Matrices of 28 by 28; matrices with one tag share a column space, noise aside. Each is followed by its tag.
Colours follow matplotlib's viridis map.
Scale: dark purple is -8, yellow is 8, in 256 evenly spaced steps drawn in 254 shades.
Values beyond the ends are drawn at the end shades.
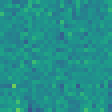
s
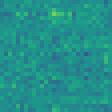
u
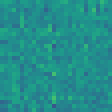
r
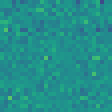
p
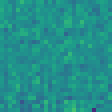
r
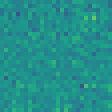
s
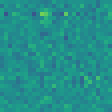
u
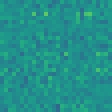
u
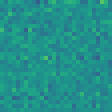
p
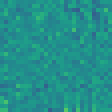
s
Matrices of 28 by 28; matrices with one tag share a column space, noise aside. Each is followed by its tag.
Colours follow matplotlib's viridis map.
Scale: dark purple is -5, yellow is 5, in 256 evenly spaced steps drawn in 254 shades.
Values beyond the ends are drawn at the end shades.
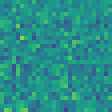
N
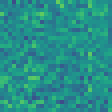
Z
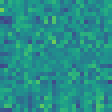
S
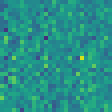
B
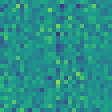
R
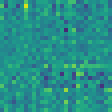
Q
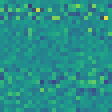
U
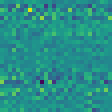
U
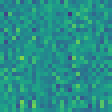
B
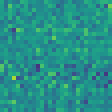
Q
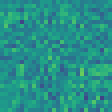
N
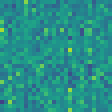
Q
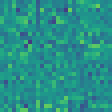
S
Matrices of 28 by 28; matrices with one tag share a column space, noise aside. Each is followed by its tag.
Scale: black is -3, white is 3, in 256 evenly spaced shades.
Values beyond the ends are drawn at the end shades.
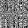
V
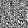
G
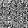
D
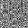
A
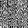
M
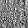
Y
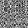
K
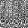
G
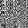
M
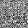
G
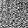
A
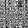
M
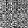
A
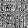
V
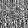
Y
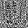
G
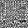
G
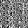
D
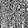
V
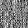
Y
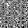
D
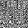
G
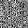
D
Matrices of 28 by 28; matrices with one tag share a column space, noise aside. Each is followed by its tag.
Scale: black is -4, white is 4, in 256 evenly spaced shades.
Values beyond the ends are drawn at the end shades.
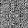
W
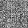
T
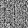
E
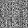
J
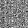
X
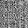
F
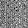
E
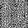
W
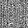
W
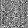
T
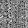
X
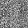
J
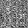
T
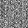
J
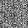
W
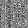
W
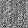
T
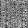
F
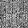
T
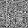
T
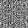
E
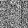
E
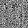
W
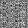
X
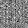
X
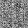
W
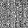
W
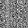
X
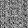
J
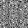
E
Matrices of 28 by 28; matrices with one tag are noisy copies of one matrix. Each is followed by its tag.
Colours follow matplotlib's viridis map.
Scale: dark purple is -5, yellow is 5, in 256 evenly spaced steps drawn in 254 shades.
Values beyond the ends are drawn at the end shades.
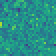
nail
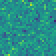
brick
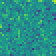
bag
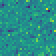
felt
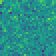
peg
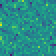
nail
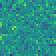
nail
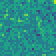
bag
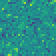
brick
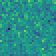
bag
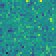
felt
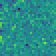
nail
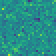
brick
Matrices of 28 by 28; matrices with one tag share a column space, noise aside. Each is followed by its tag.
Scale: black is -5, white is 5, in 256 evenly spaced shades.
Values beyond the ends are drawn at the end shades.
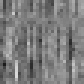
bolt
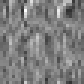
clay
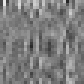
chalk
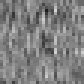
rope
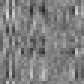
rope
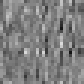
rope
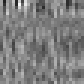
chalk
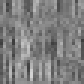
bolt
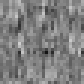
rope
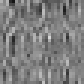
clay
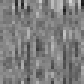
chalk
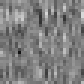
rope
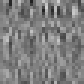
clay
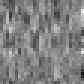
rope
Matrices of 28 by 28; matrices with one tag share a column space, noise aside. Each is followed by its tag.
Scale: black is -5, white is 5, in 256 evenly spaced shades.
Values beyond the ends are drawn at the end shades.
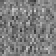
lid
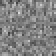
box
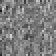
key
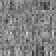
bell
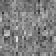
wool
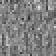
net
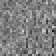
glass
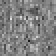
lid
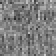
net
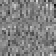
box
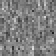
bell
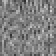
key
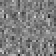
glass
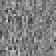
bell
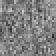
lid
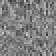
box
